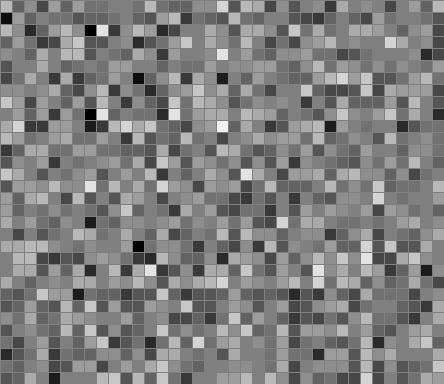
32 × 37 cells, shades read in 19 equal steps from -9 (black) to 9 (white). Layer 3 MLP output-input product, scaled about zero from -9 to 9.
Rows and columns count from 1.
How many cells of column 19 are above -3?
26
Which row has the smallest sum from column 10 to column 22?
25
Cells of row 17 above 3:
3
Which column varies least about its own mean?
34
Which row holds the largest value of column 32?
17
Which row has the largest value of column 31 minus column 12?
21
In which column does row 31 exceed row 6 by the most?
14
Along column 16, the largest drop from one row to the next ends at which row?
27
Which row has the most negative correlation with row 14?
15
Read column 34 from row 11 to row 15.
-6 -1 -2 -1 1
